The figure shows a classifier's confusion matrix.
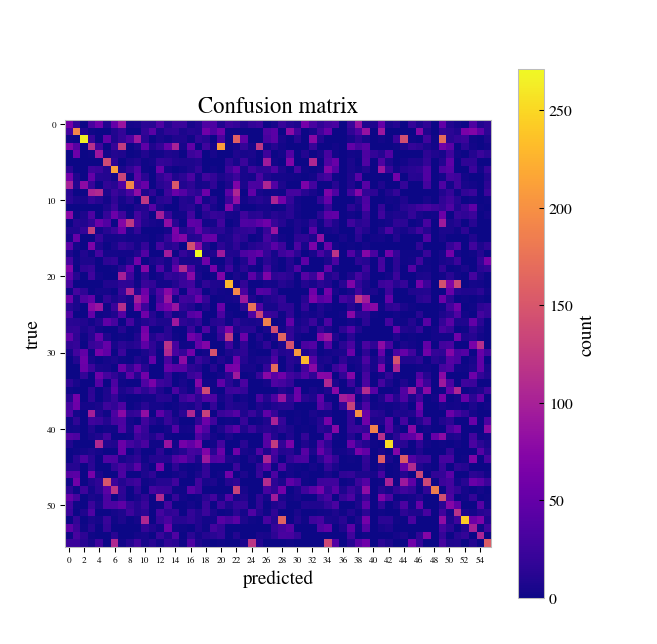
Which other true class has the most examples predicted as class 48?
41
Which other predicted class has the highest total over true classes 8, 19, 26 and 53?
14
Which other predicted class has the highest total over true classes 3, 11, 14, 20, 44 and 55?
7
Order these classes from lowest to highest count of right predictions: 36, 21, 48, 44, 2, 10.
36, 10, 44, 48, 21, 2
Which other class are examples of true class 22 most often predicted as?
8
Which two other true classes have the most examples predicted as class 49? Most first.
2, 21
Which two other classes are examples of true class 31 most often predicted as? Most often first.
43, 15
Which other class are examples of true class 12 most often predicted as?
0
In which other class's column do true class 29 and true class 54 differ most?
13
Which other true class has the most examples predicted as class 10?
52
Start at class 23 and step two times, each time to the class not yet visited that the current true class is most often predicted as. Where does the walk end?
18
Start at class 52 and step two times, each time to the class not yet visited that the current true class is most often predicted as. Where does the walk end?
21
